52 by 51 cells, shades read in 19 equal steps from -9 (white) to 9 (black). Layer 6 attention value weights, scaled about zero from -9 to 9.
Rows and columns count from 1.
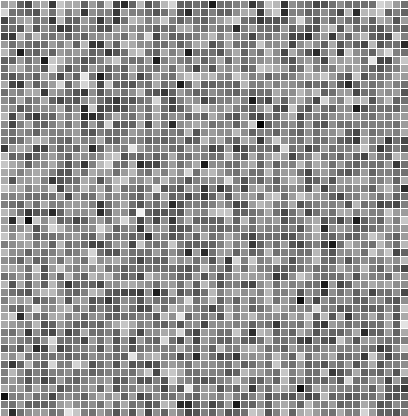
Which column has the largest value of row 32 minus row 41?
51
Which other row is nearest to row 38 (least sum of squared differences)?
17
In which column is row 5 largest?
39
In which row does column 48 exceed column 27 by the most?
5
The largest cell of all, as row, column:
16, 33
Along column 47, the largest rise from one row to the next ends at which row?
9
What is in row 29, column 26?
0
